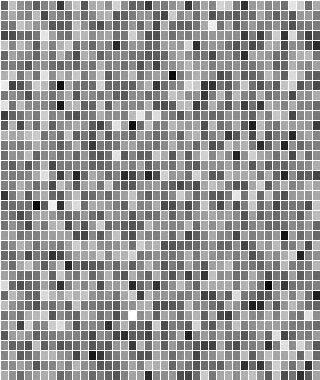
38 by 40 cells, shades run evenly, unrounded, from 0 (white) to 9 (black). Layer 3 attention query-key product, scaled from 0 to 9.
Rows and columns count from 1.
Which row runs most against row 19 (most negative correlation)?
15
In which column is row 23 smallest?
13
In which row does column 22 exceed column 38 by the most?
8
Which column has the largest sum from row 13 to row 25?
36
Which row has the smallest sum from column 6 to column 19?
30
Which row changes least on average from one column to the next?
7
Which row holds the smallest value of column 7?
21
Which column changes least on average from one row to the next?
14
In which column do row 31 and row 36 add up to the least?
37
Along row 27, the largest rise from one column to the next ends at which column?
9
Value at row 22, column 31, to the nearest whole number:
6
